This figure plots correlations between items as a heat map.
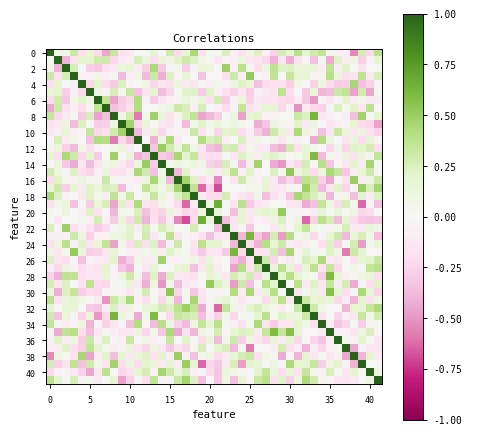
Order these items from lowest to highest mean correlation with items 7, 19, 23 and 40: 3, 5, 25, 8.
5, 8, 3, 25
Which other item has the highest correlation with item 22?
2
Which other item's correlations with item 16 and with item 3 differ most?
35
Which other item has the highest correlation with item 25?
23
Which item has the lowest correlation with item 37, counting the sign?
25
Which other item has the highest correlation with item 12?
14
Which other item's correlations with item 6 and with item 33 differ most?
8
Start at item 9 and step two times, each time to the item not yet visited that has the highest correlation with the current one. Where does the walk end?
31
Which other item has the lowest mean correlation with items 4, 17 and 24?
26
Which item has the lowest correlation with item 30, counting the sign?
1
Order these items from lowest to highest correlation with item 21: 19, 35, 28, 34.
28, 35, 34, 19
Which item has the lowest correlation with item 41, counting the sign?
9
